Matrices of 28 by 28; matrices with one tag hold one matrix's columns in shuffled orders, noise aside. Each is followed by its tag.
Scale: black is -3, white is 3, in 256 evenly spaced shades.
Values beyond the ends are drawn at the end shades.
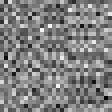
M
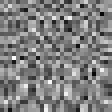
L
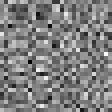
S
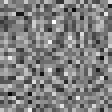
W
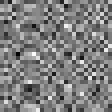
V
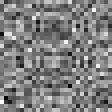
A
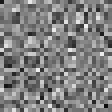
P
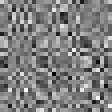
P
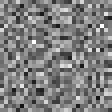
M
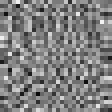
W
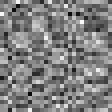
W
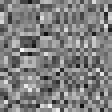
P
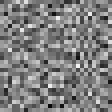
M
